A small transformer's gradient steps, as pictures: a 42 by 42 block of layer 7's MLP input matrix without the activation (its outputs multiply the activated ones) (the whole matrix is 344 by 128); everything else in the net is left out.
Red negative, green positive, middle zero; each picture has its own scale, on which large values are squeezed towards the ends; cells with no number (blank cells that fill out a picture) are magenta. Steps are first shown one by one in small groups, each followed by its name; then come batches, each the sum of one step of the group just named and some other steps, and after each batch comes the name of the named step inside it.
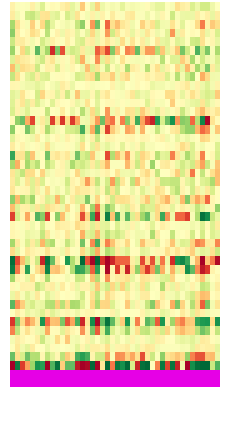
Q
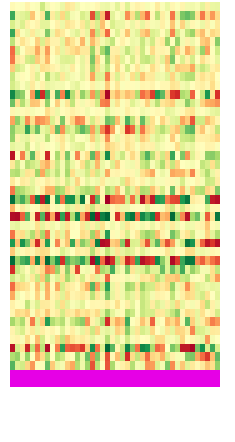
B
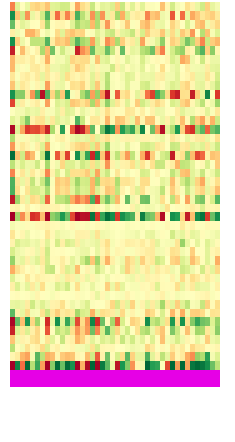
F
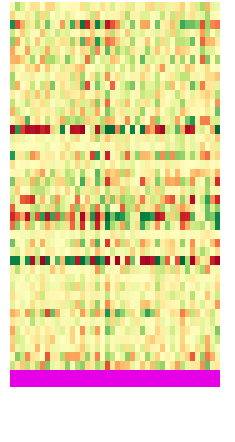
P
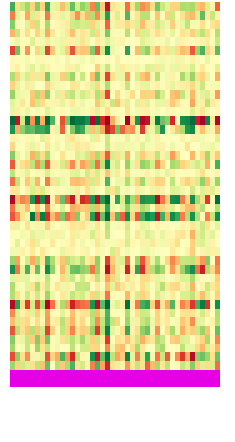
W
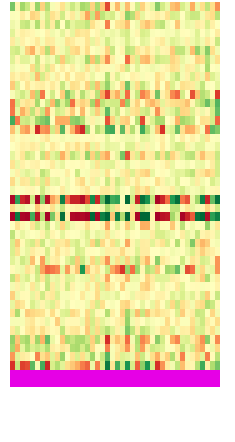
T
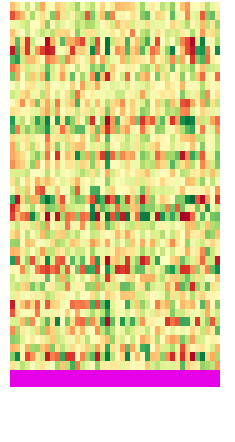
W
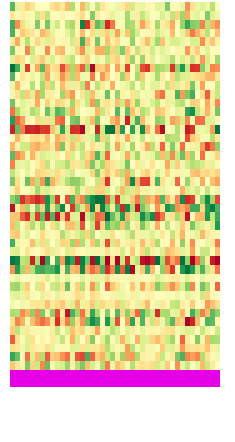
P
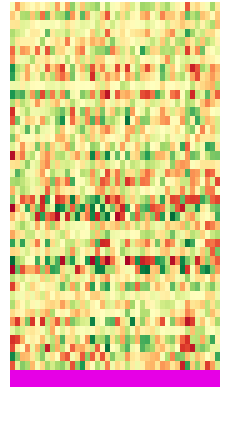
B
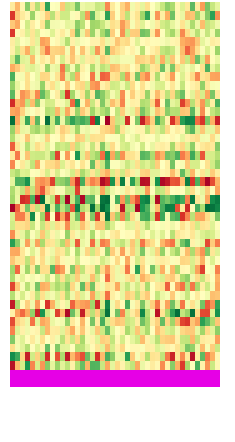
W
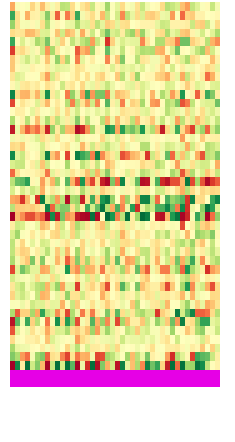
F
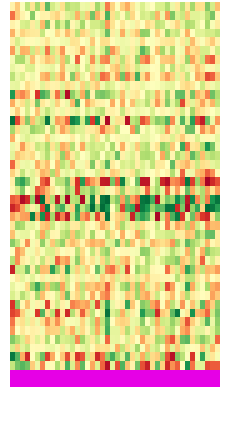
W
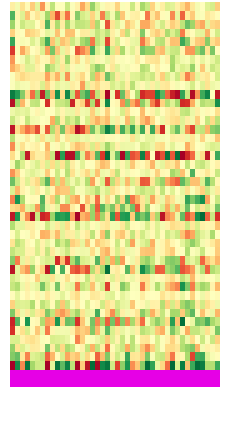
F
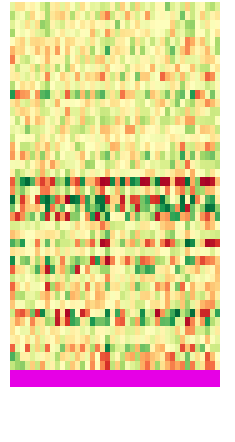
B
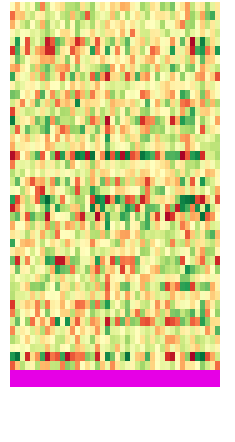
W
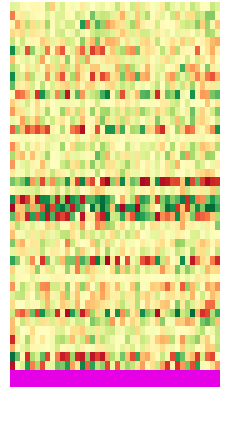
P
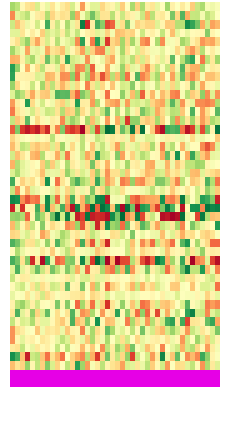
P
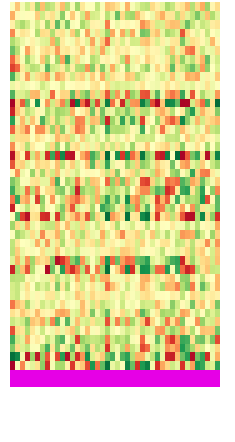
T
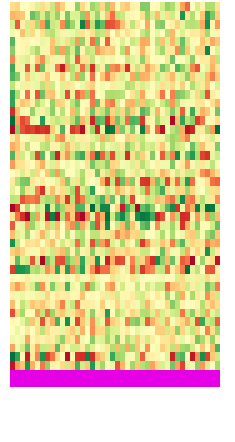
P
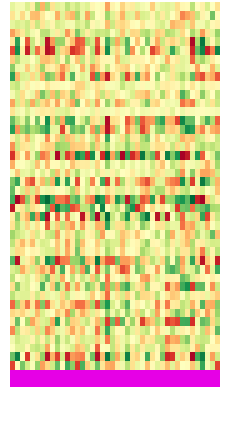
W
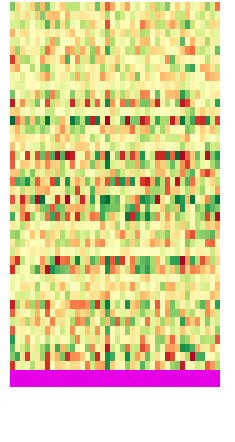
W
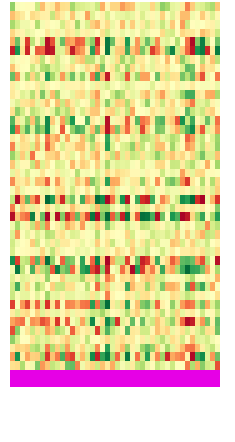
W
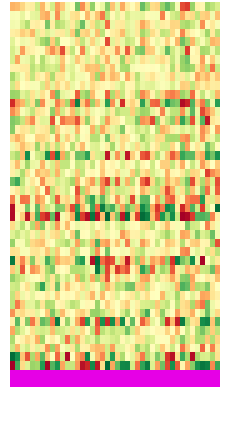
Q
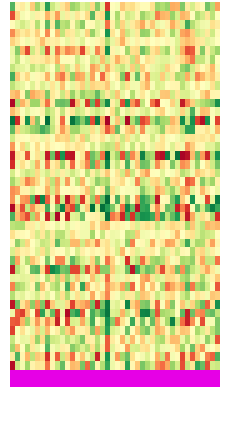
W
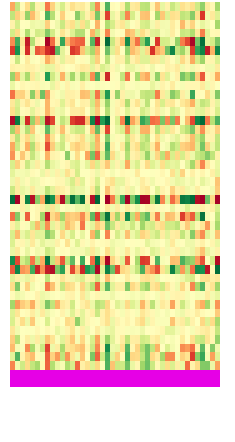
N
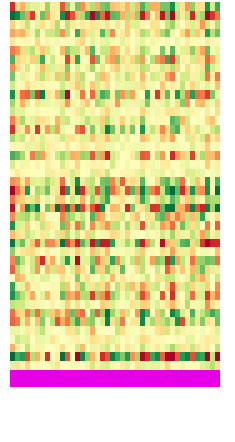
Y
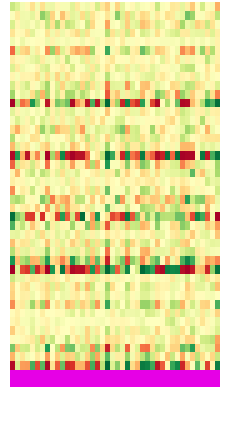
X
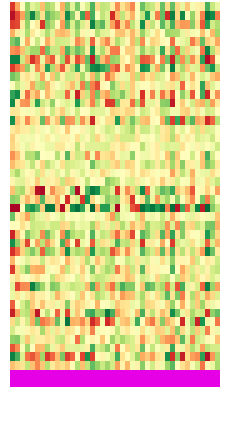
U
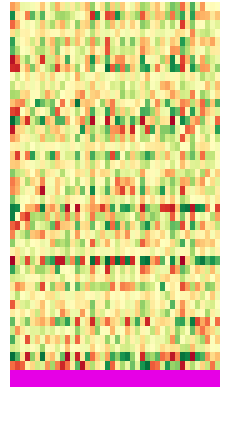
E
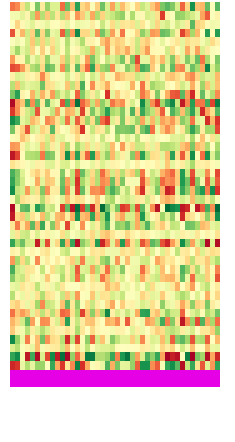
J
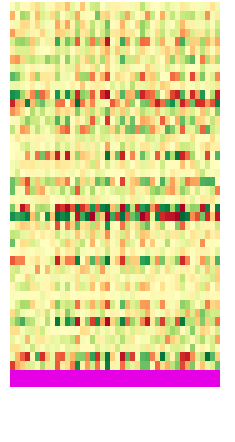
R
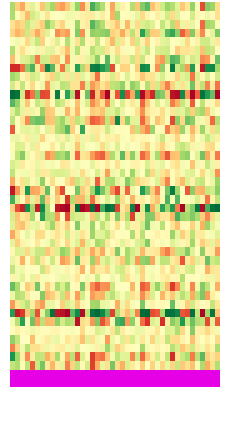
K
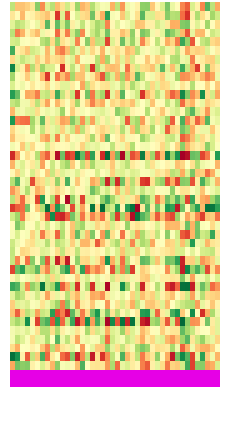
K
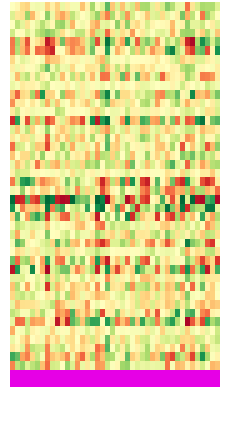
N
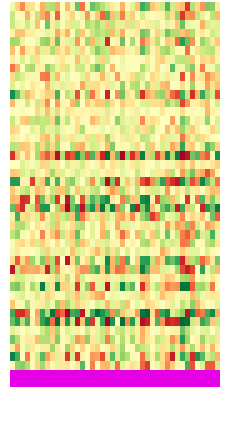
K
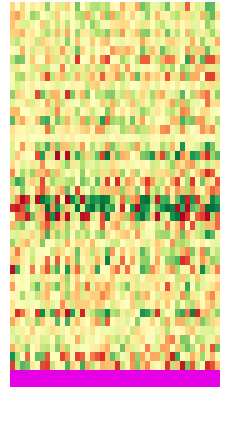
U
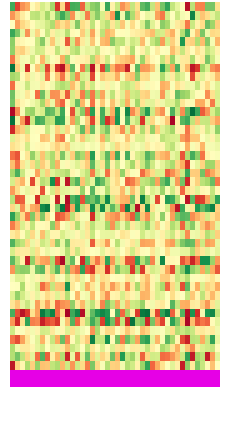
E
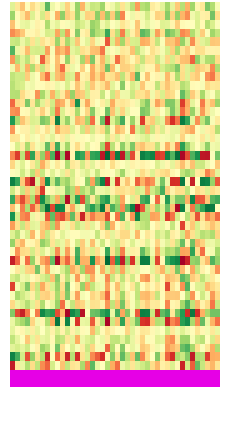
E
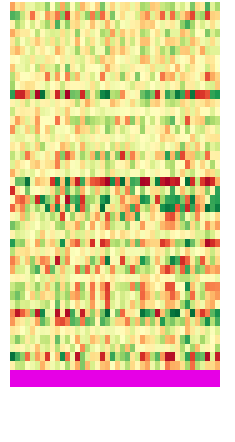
Y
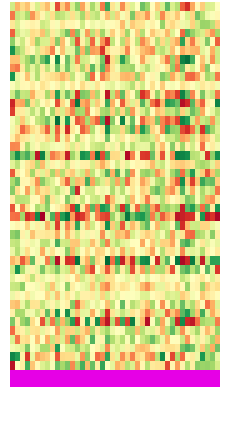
R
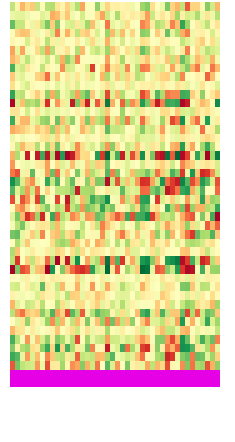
X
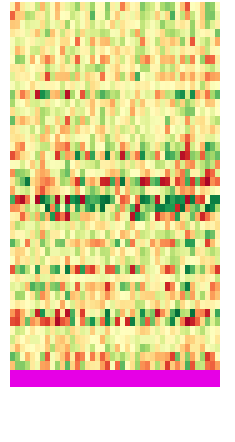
U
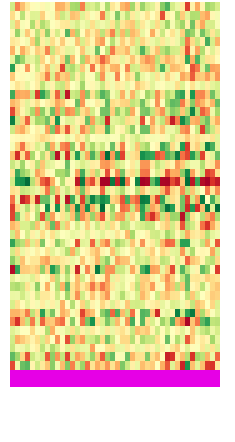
J
